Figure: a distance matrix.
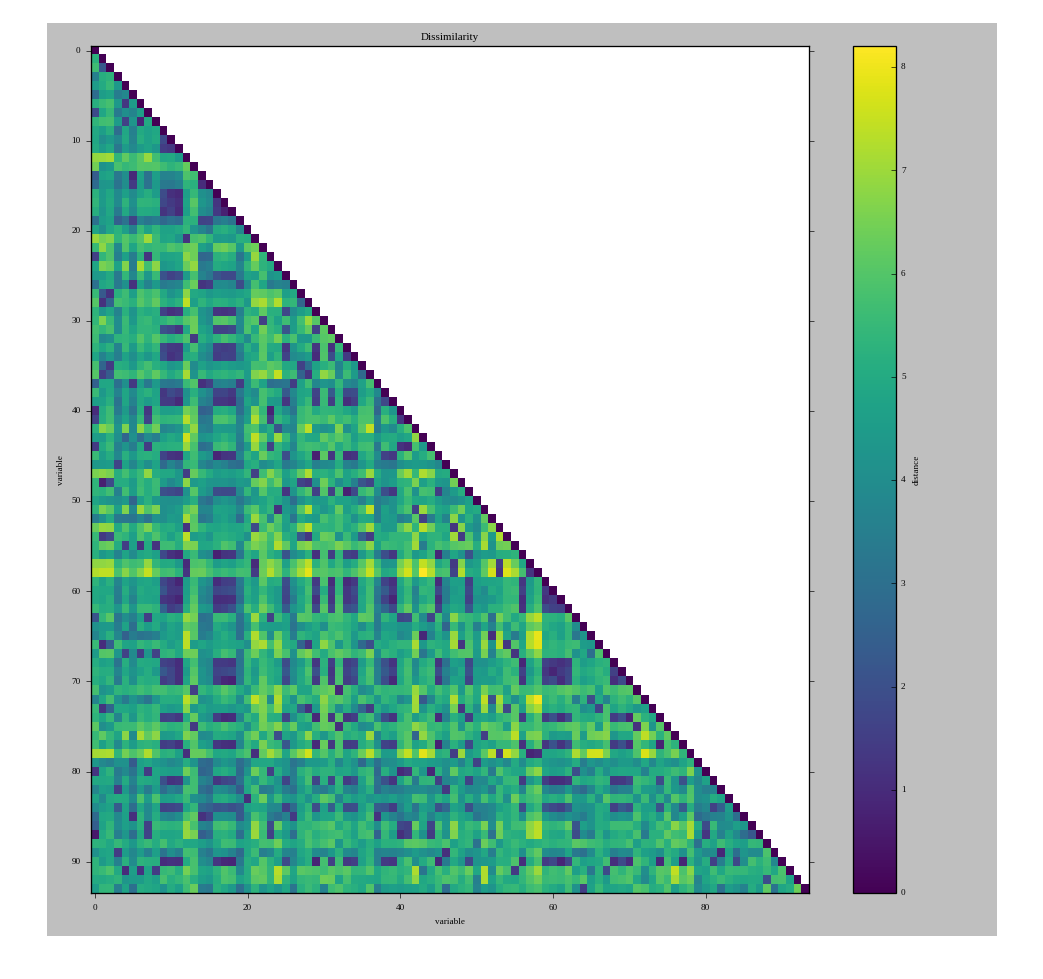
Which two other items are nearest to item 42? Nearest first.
51, 24
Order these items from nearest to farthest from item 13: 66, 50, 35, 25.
35, 66, 50, 25
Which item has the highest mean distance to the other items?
58
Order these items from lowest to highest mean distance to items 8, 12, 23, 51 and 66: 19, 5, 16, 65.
19, 5, 16, 65
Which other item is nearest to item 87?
0
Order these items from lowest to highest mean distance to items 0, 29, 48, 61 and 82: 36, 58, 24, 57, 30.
36, 24, 30, 57, 58
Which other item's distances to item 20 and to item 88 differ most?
83
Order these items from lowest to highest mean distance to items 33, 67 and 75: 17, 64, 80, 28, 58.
17, 80, 64, 28, 58
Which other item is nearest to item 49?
33
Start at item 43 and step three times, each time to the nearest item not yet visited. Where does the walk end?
72
